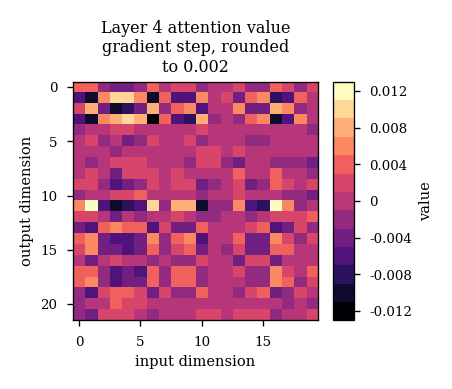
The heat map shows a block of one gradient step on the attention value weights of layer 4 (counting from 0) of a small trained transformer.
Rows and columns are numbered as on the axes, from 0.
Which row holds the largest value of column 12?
1
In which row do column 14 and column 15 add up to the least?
11
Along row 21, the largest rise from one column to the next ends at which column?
2
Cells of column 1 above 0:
11
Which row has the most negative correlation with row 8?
16
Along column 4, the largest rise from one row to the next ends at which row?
3
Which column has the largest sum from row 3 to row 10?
5
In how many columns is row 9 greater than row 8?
4
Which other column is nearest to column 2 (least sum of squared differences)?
15
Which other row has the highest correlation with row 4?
20
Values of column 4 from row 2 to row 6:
-0.008 0.01 0.002 -0.004 0
